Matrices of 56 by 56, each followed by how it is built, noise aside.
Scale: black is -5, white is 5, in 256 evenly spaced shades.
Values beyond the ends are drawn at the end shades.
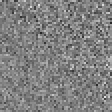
upper triangular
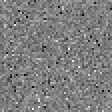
sparse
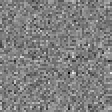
low rank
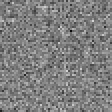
blocks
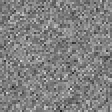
Hankel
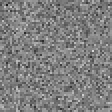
noise
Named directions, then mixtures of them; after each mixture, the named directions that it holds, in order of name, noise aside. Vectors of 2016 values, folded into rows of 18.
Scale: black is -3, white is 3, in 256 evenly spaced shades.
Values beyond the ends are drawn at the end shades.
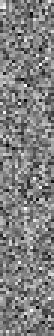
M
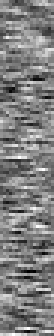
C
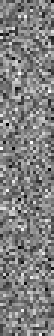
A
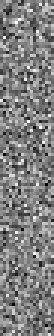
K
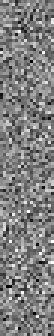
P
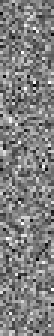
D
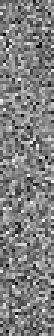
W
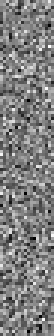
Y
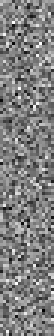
D, M, W.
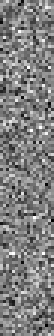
A, K, Y.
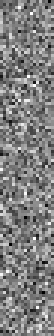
D, M, Y.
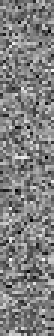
C, P, W.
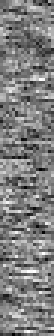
C.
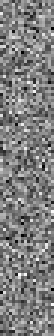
D.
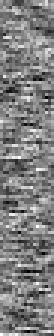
C.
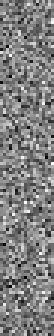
P, W, Y.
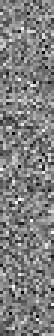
D, P, W.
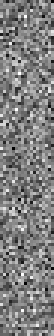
A.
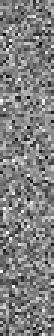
W.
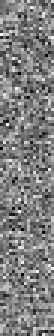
A, C.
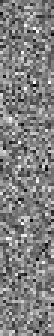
D.
